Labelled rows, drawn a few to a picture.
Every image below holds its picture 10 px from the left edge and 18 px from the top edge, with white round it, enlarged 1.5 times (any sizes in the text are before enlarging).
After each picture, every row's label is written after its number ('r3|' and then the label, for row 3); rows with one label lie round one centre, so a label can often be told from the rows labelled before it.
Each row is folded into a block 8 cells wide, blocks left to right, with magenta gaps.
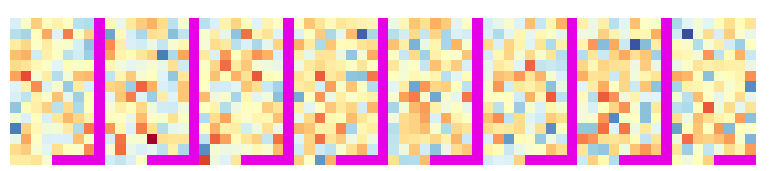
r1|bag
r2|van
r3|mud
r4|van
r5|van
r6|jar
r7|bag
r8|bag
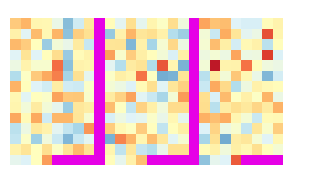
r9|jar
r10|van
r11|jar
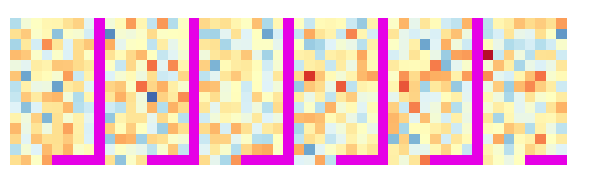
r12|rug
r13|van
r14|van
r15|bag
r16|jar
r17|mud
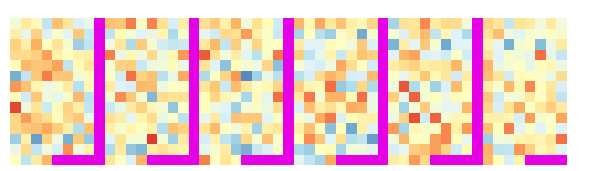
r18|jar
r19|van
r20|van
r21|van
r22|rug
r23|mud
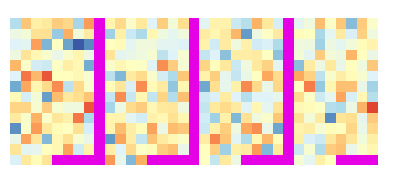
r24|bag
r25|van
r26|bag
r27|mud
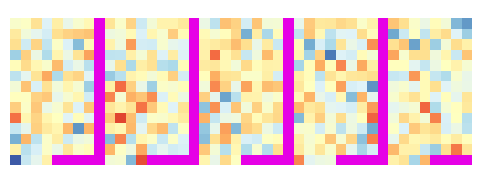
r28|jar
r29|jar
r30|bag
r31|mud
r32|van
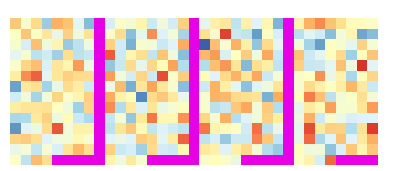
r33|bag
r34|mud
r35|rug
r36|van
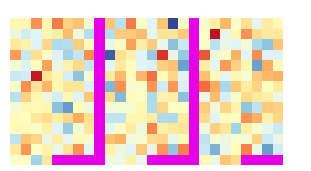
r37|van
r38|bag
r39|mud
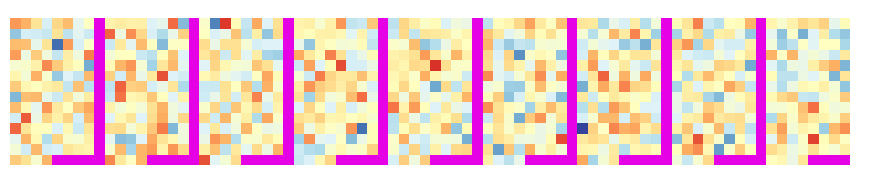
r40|van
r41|rug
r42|bag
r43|jar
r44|jar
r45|mud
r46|bag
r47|van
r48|van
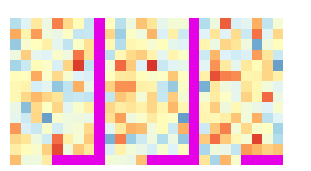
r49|rug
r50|jar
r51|bag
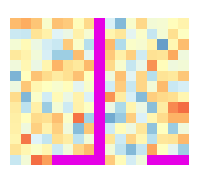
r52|jar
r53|mud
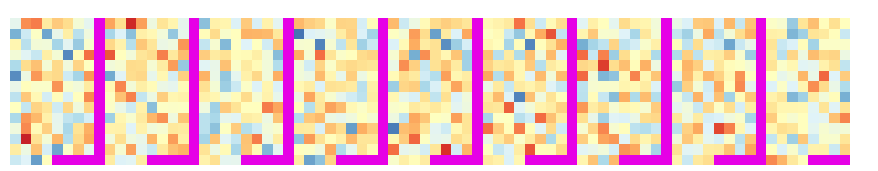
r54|van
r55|van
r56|mud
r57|van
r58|bag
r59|mud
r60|mud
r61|bag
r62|mud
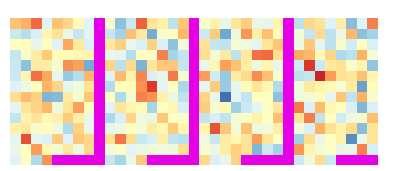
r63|van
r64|bag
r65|mud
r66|jar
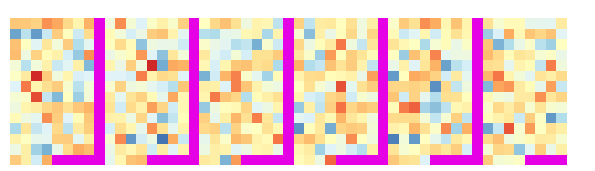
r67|van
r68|jar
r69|van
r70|bag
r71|jar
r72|bag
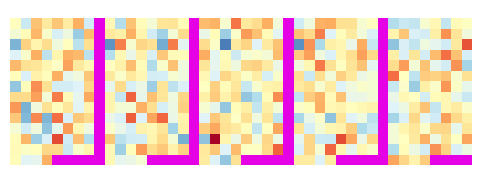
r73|rug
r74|rug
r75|van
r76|rug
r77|mud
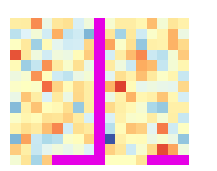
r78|van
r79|jar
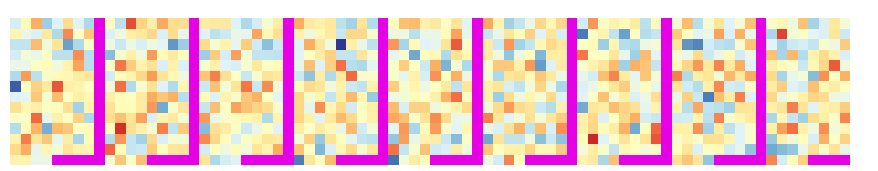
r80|bag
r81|jar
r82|bag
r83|jar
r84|jar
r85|jar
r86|van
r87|mud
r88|mud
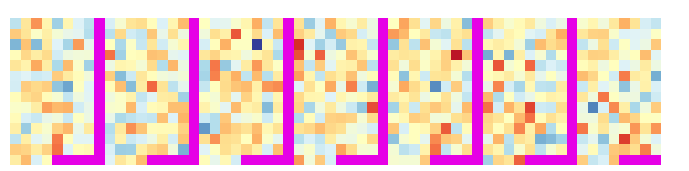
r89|rug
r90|mud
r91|bag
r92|mud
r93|rug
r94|jar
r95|rug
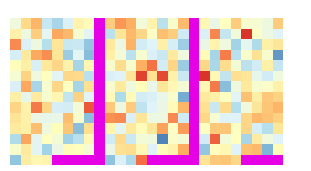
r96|jar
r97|jar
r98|mud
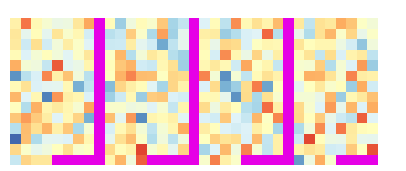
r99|jar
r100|bag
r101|mud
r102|bag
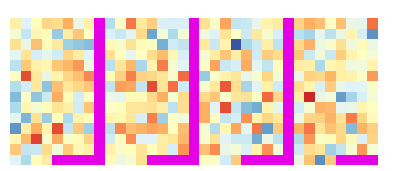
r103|bag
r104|bag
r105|jar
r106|van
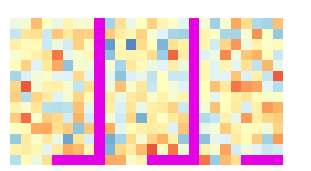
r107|jar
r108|rug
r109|mud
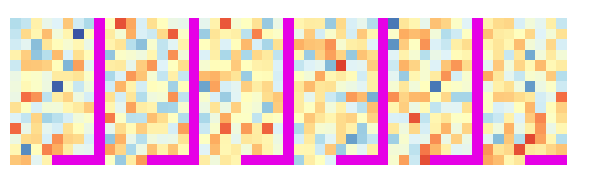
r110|rug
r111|jar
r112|bag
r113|jar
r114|rug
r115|rug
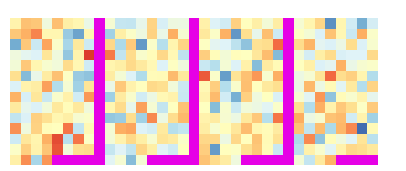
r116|rug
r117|mud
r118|mud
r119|jar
